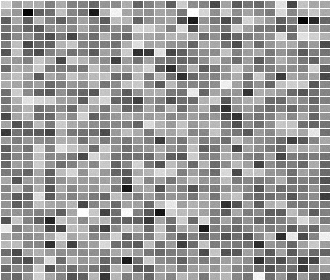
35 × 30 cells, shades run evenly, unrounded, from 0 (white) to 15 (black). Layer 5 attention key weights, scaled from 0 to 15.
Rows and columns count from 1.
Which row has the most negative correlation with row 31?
35
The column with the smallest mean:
4
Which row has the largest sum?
3
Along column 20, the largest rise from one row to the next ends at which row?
14
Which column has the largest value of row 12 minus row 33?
5
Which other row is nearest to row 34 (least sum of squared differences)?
25
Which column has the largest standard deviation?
12
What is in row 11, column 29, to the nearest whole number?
10
